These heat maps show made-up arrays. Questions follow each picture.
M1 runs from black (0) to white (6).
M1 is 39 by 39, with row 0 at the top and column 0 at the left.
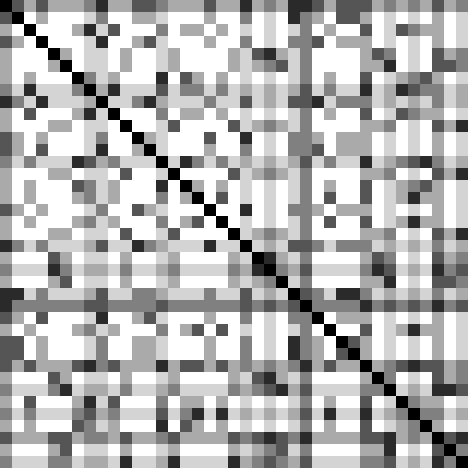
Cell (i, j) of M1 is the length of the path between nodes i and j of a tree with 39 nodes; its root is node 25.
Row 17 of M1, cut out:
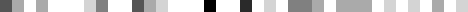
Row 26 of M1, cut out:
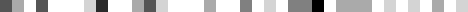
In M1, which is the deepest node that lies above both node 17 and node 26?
0
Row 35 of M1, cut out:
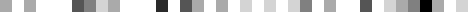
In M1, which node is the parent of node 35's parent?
30
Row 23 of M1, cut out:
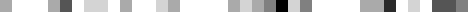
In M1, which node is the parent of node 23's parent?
36
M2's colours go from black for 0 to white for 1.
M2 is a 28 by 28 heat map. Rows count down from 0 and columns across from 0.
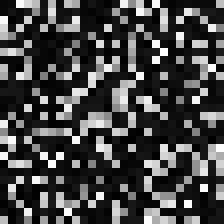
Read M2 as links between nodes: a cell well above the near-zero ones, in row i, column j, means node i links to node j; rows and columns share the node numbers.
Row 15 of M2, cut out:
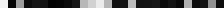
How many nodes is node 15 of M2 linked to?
9
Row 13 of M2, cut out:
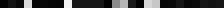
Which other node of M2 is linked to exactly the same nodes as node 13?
node 26
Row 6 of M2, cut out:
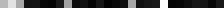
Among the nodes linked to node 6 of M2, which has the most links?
node 20
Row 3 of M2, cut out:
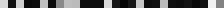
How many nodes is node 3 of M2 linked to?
11
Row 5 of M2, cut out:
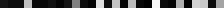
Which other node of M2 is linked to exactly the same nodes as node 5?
node 7
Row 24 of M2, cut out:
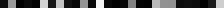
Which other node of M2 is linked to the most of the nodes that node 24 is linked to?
node 14
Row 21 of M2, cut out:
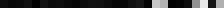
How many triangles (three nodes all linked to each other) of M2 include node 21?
7
